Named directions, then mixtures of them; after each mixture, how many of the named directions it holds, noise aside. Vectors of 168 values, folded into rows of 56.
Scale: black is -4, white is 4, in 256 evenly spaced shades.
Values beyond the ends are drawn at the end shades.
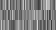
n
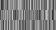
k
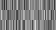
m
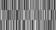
one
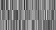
three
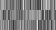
two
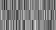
one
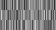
one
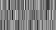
two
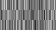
one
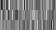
three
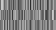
one
